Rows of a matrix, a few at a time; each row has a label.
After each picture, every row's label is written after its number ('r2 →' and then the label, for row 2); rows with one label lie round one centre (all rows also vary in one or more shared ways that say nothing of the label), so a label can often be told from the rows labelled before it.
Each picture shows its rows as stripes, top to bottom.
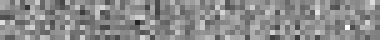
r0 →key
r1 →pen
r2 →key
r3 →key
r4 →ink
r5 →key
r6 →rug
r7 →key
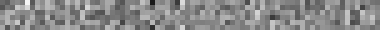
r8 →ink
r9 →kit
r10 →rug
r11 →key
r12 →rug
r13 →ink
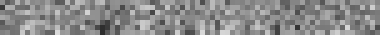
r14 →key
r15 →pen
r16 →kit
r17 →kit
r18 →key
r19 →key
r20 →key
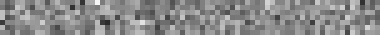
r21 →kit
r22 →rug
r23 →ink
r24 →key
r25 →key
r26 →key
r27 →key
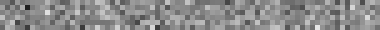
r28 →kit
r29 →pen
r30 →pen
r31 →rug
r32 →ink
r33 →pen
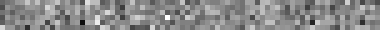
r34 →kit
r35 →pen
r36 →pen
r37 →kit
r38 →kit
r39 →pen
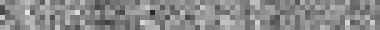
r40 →key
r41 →rug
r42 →ink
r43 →key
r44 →key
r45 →kit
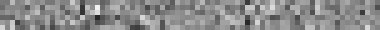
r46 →ink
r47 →pen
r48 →kit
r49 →key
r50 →ink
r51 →ink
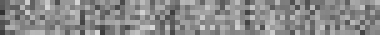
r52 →ink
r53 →pen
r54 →ink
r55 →pen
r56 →ink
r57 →rug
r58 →kit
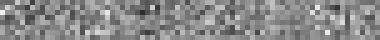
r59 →rug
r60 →pen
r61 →rug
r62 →rug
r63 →pen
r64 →ink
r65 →kit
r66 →pen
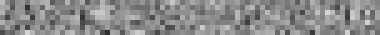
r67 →key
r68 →pen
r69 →kit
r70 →ink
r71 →ink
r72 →pen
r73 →key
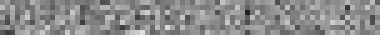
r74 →key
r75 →ink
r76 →ink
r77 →ink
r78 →ink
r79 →kit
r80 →key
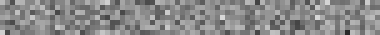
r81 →kit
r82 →key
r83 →rug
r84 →key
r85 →kit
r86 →kit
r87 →ink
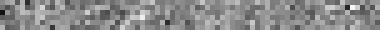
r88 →pen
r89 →kit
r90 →kit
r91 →key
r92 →pen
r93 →key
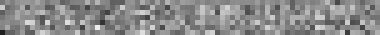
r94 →kit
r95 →key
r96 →key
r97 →rug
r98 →key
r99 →kit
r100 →pen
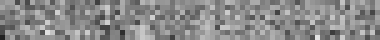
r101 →pen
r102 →rug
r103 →kit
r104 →rug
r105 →pen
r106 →key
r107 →pen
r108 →pen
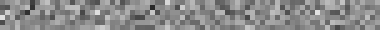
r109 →rug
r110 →ink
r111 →pen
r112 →ink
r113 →rug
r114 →kit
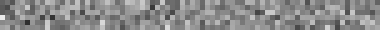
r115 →pen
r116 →ink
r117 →rug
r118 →key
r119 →pen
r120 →kit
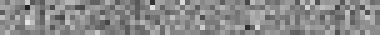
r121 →ink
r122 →kit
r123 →pen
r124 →key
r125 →key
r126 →ink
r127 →kit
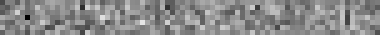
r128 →pen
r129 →pen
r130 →rug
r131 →pen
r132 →key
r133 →key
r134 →pen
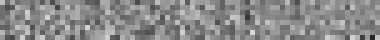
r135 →ink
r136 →rug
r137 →ink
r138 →ink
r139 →rug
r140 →rug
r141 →ink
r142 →kit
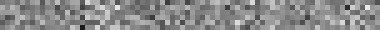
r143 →pen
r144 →ink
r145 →rug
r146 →kit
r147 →rug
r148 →ink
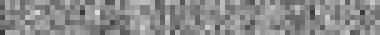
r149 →key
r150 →rug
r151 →kit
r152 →kit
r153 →kit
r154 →key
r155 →rug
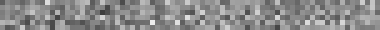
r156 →pen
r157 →key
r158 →key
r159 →pen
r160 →rug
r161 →key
